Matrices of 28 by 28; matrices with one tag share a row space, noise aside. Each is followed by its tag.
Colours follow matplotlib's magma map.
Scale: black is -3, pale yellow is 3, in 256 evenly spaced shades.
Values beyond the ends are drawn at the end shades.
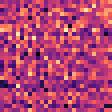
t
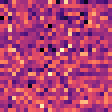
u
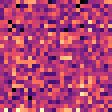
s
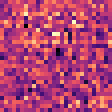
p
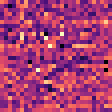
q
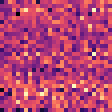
p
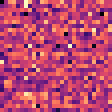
p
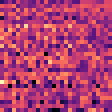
t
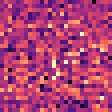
u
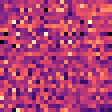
t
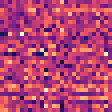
q
